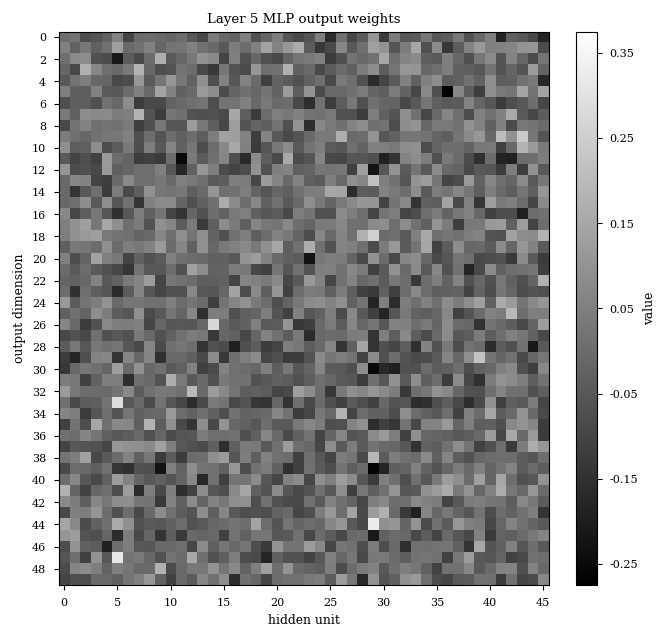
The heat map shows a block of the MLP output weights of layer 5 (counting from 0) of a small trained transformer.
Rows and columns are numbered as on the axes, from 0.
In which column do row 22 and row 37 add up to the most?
45
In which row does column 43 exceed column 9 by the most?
9
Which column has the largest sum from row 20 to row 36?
42
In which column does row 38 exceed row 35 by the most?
29
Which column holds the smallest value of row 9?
18
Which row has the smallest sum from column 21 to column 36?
33
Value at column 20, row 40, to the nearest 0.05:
-0.1
